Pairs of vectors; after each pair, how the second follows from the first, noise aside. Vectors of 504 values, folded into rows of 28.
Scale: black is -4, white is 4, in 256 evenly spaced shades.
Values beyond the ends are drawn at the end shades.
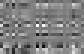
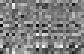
negated.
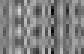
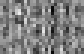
copied.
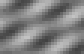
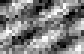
negated, scaled up.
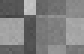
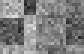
negated.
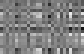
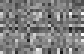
copied.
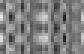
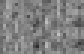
wrapped around, negated, shrunk.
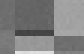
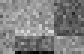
negated.
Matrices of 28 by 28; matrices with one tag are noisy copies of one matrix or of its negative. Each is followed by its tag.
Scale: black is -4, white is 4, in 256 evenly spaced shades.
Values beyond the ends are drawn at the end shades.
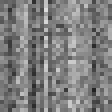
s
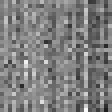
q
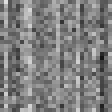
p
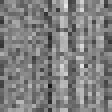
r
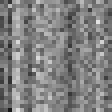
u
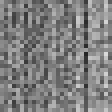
q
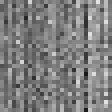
q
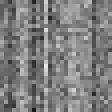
s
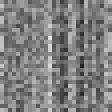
r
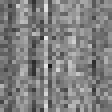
s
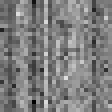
s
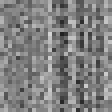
r
